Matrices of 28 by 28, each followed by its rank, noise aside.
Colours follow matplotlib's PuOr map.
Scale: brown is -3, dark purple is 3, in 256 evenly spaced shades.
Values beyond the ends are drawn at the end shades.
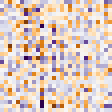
five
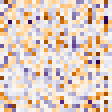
six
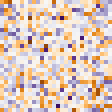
eight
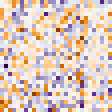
six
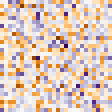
seven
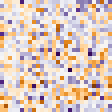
seven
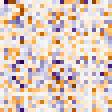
six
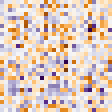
five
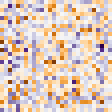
eight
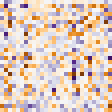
six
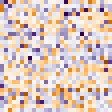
eight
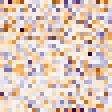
six
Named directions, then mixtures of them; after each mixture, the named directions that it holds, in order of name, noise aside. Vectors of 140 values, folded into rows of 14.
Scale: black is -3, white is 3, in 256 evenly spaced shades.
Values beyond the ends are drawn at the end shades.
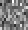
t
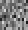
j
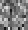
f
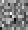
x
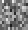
f, t, x.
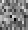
f, j, x.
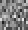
j.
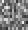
f, x.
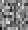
f, j, x.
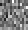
j, t.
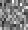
t.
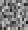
f, j, x.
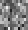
f.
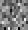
f, j.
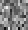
f.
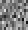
j.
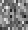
f, x.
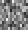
f, t, x.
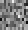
j, t, x.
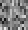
f, t.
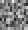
j, t, x.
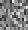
j, t.
